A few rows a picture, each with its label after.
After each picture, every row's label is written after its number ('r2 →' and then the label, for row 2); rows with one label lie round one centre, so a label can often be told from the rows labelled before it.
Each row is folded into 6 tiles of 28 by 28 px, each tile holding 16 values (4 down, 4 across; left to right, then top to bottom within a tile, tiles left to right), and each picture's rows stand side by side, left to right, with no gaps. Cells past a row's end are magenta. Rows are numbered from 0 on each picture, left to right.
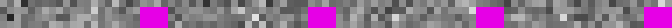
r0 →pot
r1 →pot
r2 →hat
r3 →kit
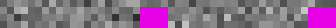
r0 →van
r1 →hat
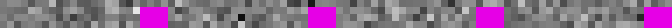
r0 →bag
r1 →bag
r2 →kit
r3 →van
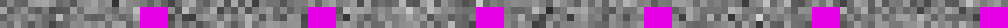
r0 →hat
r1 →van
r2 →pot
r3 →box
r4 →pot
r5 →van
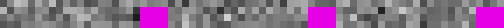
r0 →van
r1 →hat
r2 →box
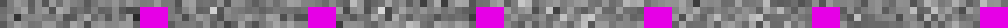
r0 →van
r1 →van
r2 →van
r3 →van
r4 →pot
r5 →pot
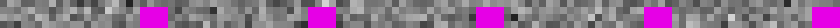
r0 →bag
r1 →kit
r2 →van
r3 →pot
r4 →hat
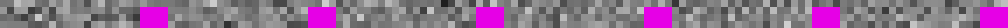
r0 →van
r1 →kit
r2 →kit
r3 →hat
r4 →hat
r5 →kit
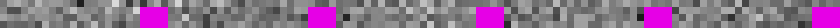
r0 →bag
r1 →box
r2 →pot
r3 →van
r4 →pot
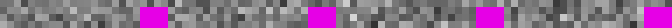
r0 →pot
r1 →hat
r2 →box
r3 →hat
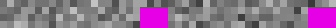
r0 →hat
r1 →bag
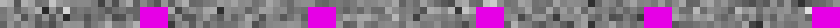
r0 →box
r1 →van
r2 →kit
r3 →van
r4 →bag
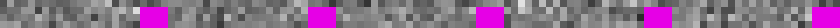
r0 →hat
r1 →hat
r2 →bag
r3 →van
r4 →hat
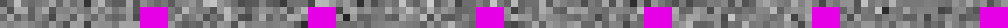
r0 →van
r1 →kit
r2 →pot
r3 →bag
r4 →hat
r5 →box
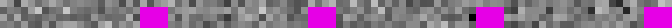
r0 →box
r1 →pot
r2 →van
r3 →kit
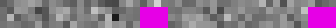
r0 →kit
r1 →hat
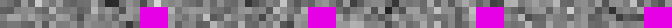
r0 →kit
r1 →bag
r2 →hat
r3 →box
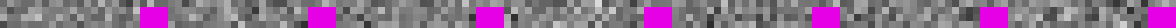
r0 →bag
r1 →kit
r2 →van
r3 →pot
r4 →box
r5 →van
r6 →kit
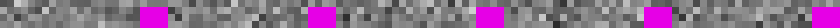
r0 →van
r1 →pot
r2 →hat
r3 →hat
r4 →pot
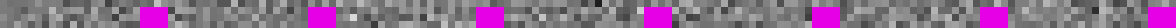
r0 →kit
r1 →pot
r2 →box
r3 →bag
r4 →van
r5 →kit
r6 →kit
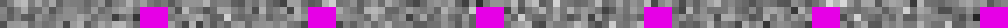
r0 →van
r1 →kit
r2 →bag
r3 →box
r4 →kit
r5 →box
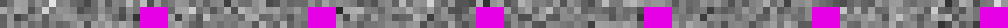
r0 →van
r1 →pot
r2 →pot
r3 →van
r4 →hat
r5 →kit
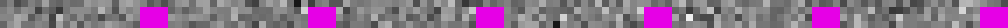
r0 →hat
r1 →bag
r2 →bag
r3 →hat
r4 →box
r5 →hat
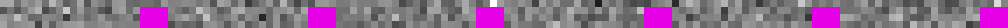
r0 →box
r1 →bag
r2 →kit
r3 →bag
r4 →van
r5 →kit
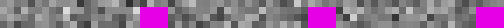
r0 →bag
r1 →van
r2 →pot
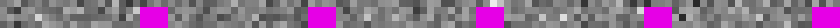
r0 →bag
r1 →pot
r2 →kit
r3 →bag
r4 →pot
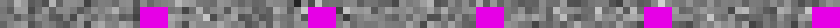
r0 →van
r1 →bag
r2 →pot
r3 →kit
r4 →bag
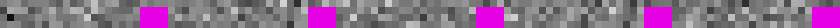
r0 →pot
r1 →bag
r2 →box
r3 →bag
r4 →hat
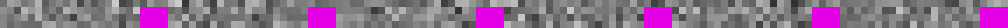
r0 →bag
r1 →box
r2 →kit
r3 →box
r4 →pot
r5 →kit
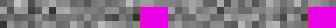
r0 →van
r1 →van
